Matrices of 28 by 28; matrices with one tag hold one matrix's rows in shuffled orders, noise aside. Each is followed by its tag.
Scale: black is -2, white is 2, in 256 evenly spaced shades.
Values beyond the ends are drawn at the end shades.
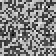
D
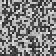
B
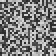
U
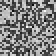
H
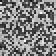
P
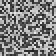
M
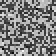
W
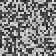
D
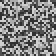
W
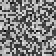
H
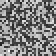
H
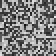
D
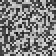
U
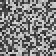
U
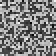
W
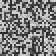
B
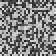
B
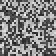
D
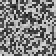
M
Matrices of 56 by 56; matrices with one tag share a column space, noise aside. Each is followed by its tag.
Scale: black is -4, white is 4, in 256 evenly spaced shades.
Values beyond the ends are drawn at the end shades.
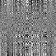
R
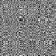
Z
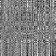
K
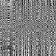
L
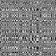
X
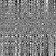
R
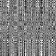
K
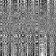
R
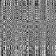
L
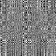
K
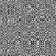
Z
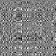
X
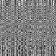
L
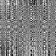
L
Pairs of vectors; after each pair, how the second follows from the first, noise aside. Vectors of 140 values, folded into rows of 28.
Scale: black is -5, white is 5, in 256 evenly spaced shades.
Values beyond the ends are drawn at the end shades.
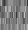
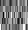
reversed, negated, scaled up.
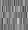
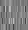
reversed, partly zeroed.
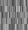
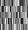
reversed, negated, scaled up.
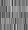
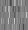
wrapped around, negated, partly zeroed.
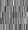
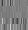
wrapped around, partly zeroed.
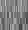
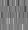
reversed, partly zeroed.
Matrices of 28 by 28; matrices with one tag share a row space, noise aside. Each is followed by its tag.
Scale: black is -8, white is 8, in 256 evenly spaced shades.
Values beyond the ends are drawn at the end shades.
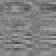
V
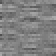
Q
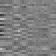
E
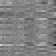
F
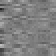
E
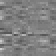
E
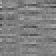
Q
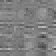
F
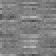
Q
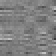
F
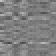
E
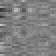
E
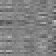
F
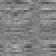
V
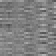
F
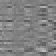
F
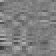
E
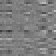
F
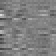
E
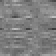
V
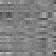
F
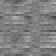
V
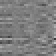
F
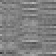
Q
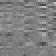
F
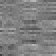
Q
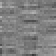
Q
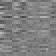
E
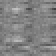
V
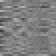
E
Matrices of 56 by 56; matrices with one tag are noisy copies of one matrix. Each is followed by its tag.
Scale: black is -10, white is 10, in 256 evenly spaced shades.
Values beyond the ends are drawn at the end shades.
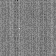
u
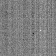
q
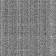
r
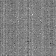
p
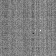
q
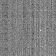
q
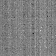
q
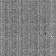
r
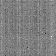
r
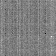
r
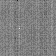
u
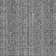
p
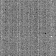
r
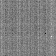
r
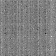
r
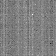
p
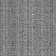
p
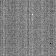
p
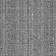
p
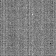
p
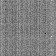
r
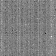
r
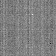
p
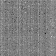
r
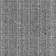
r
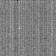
u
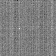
u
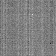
p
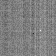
q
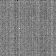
u
